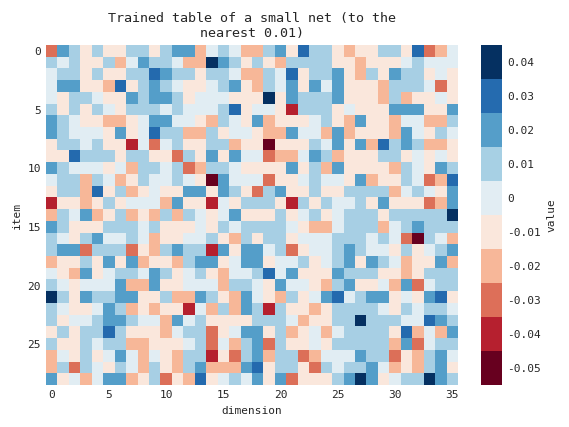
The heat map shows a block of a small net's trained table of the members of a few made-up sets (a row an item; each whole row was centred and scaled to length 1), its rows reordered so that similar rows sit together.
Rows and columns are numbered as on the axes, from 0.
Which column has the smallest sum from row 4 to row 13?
33
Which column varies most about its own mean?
14
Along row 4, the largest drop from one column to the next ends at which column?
20
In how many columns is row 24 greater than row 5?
17
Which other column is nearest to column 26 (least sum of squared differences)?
13
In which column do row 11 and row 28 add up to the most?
27
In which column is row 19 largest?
19
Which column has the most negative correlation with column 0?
12
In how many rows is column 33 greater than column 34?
6
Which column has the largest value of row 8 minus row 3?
29
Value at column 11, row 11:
0.01
